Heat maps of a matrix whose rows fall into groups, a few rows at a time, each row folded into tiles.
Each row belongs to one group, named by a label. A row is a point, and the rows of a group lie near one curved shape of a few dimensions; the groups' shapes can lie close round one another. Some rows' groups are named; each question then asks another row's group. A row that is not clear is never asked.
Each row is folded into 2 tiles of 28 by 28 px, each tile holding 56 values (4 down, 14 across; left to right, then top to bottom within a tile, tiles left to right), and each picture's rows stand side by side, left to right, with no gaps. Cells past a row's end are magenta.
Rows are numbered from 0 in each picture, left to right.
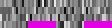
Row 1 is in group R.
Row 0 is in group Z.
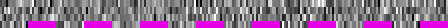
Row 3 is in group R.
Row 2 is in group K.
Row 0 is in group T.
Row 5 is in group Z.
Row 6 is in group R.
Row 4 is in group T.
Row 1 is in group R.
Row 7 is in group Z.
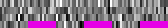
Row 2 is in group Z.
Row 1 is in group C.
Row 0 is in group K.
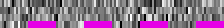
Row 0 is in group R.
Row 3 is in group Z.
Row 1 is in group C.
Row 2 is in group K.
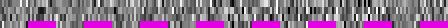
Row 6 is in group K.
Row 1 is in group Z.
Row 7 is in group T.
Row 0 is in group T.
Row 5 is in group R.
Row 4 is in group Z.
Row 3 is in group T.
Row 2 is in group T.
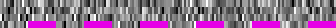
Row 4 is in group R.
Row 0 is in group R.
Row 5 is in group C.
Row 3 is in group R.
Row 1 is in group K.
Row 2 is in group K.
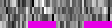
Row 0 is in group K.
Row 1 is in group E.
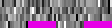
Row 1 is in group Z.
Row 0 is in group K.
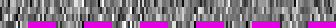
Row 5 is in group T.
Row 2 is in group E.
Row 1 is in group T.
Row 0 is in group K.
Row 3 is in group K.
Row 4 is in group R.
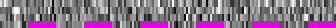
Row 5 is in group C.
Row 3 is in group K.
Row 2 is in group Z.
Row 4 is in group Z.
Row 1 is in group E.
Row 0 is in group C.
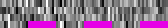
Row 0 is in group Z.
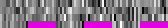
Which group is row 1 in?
T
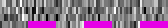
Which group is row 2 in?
R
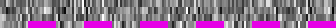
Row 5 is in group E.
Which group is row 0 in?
E
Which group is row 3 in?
E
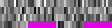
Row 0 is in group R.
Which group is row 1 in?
R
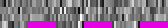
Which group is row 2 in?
T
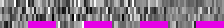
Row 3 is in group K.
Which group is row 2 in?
T
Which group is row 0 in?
R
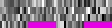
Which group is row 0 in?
Z
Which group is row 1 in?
K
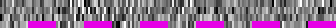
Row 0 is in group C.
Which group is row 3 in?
R
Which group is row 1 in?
R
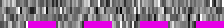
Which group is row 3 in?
Z
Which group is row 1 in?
T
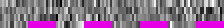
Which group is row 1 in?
C
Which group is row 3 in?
T
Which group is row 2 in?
Z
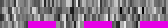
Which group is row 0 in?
T
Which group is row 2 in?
R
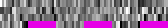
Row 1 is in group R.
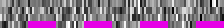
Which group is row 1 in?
E
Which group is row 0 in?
R
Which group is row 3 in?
T
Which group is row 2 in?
R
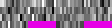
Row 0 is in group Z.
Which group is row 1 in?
T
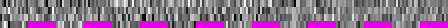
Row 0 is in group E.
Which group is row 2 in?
C
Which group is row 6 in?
R
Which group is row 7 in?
R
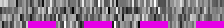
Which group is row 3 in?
C
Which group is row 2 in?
Z
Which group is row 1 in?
Z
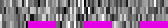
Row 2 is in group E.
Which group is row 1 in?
R
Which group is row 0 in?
Z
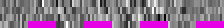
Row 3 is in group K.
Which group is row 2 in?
K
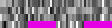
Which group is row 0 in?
R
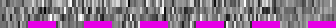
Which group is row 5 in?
K
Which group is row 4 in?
T
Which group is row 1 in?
T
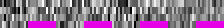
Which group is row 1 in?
R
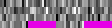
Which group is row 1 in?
C
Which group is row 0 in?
Z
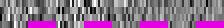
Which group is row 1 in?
R
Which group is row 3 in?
R
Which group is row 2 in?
C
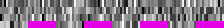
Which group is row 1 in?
T
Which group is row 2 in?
R
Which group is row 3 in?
T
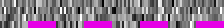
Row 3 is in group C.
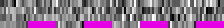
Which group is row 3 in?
T
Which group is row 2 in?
R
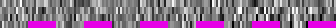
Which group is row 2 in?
T
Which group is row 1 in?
K
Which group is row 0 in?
T
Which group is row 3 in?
T
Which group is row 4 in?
K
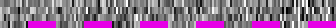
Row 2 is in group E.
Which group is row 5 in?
R
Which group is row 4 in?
T
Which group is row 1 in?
T
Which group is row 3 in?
E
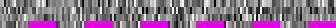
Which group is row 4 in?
T
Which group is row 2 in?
R
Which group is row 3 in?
E
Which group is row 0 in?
E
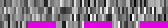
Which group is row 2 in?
K
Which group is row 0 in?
E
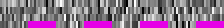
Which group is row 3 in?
E
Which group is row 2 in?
R
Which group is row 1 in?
T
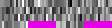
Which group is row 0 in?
R
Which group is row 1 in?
E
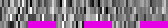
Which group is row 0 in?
K
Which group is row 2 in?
R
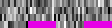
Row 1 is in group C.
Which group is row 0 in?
K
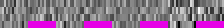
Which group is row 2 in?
K
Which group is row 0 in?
R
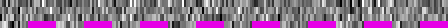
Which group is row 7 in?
K
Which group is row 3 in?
R
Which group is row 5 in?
E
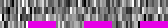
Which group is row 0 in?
R
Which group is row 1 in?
C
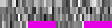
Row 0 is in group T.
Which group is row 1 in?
R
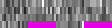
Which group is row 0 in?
Z
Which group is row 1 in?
R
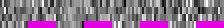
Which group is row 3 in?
R
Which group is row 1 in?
T
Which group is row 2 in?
C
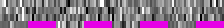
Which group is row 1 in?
C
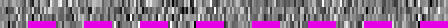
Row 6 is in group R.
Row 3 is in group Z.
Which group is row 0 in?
K
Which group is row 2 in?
R
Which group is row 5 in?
E
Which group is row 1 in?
T
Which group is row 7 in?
Z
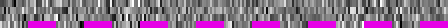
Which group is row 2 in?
T
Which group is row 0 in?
E
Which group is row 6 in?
C
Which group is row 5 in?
Z
